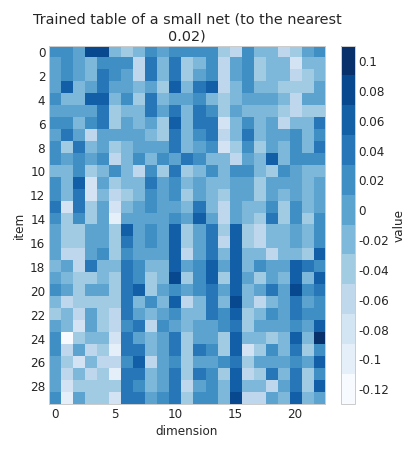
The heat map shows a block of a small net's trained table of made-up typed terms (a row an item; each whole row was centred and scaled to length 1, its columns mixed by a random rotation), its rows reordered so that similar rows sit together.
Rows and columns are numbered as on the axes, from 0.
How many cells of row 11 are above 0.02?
2
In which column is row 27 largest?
15
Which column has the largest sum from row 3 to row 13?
10
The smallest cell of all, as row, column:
24, 1
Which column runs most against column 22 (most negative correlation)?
8
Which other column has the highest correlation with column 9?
7
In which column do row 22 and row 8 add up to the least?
5
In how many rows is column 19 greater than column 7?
6
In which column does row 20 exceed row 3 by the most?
20
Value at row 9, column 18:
0.06
